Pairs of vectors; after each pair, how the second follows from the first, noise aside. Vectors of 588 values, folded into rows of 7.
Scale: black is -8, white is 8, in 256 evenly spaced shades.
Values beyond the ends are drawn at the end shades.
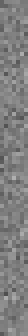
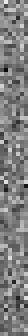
wrapped around, negated, scaled up.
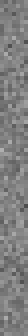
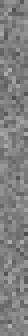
wrapped around, negated.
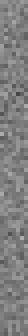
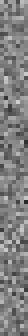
reversed, negated, scaled up.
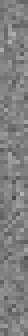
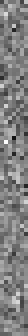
reversed, scaled up.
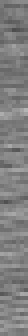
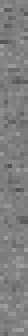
reversed, negated, partly zeroed.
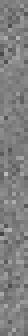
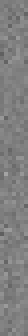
shrunk.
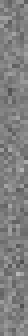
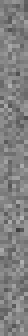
wrapped around, negated.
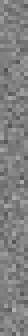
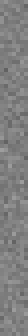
shrunk.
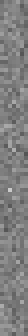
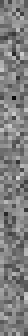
wrapped around, negated, scaled up.
